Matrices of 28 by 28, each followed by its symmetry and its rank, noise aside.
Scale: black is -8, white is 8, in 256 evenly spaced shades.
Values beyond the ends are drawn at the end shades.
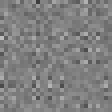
antisymmetric, rank four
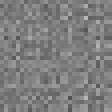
no symmetry, rank four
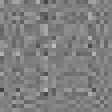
no symmetry, rank three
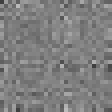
no symmetry, rank three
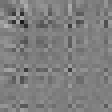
symmetric, rank two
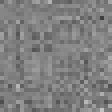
no symmetry, rank four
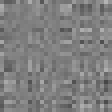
antisymmetric, rank two
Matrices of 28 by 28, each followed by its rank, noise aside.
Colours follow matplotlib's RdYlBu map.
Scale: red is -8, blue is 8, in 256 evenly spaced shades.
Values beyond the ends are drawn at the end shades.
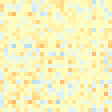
four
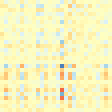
two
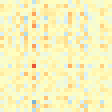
two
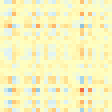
one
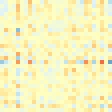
two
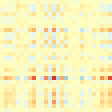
one
